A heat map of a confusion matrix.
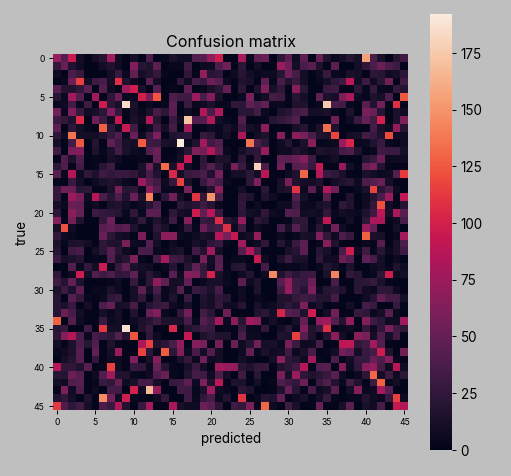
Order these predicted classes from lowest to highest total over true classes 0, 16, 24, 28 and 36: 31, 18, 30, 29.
29, 18, 30, 31
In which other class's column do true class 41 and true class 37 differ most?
12
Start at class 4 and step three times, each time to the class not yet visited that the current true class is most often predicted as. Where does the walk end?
19
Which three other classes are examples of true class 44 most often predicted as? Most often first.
6, 24, 9
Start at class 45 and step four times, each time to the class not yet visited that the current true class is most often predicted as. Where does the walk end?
35
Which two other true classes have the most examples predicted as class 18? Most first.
20, 5
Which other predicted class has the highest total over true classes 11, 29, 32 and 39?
16
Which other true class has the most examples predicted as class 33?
39
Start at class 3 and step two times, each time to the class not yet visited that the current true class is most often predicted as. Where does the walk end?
17
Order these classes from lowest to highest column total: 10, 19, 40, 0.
10, 0, 40, 19
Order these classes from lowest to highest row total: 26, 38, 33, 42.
26, 33, 42, 38
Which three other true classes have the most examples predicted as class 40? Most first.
0, 23, 22
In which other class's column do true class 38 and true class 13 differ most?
14
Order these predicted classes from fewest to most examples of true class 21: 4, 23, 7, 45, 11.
4, 23, 11, 45, 7
